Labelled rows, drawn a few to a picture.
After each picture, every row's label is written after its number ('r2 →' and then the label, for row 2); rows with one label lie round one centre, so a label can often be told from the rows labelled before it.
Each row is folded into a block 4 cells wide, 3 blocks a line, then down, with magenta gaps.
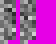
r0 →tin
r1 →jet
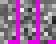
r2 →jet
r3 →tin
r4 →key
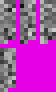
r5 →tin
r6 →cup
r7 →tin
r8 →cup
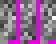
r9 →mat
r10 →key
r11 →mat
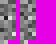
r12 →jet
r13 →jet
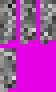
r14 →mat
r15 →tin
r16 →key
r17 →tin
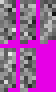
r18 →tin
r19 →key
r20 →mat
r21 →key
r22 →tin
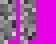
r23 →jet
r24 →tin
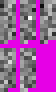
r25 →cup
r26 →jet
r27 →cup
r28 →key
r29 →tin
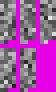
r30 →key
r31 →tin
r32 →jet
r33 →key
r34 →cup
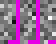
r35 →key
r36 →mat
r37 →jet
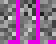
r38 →jet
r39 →mat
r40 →jet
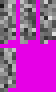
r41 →cup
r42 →tin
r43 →jet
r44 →cup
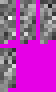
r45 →jet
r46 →key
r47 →mat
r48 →mat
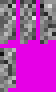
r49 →mat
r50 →mat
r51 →cup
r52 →cup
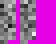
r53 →cup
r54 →jet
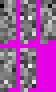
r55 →cup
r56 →jet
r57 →mat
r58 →key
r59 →jet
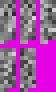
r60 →mat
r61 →mat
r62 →tin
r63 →key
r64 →cup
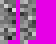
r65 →tin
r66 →jet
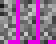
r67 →cup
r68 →key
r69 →key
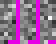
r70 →key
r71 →tin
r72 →jet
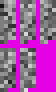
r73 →cup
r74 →key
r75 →tin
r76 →key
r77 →jet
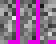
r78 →mat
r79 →mat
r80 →cup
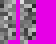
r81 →cup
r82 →tin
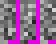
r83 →tin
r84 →key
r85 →tin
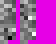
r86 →tin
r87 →jet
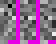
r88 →mat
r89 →jet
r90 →jet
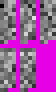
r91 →cup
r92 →mat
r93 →cup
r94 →key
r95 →key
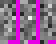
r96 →mat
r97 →jet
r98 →cup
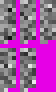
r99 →tin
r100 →jet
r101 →tin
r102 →jet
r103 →jet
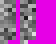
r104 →tin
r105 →jet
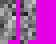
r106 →mat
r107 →cup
